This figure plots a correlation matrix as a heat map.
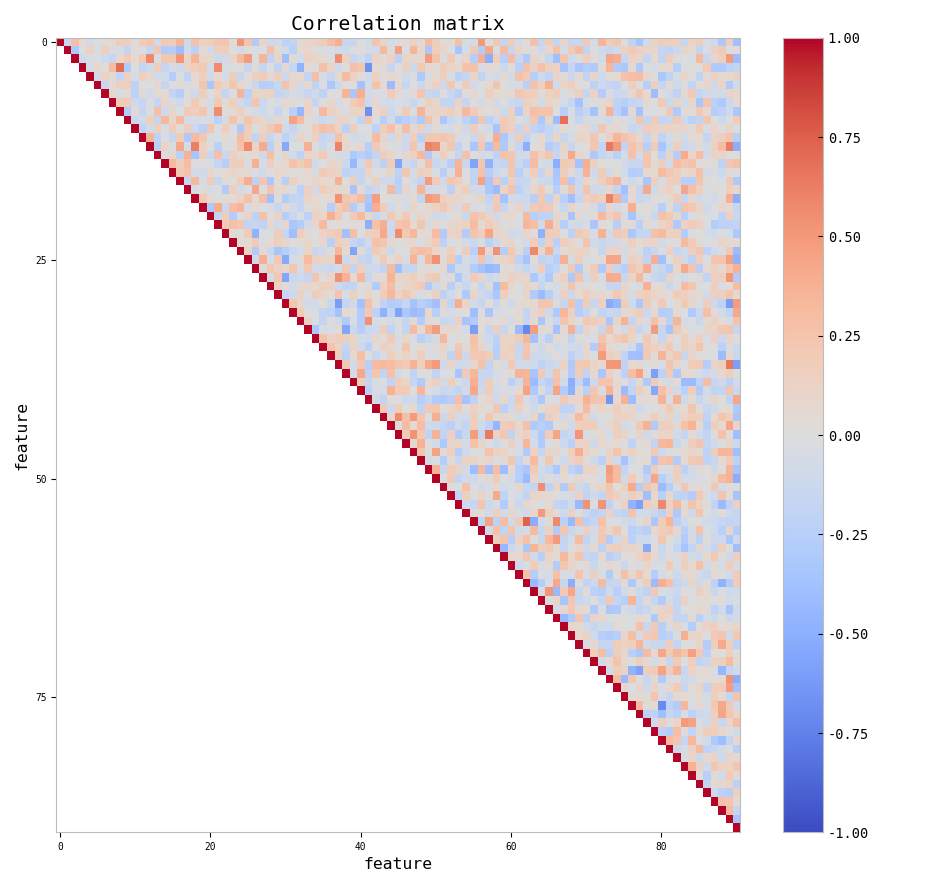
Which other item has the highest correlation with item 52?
58
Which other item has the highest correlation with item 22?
45
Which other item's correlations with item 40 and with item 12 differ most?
62
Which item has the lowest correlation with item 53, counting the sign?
77
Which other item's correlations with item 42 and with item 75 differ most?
18
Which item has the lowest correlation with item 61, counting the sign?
33
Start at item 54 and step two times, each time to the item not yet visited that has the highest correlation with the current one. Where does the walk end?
51
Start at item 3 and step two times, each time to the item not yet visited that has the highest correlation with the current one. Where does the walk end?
21
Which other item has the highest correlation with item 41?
32
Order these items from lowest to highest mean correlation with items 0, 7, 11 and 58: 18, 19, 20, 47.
20, 47, 19, 18
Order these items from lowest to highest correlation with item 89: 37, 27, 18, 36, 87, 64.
64, 36, 87, 18, 27, 37
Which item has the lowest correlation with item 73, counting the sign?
41
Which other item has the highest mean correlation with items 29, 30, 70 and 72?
53
